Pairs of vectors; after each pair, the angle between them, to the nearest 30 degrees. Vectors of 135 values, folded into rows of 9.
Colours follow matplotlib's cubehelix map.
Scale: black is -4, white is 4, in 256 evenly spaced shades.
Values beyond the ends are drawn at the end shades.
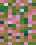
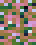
30 degrees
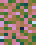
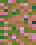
150 degrees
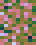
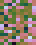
150 degrees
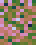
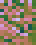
30 degrees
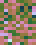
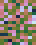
150 degrees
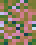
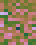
30 degrees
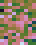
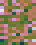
150 degrees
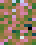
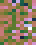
150 degrees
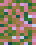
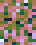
90 degrees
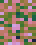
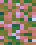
150 degrees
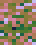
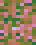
150 degrees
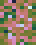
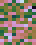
60 degrees
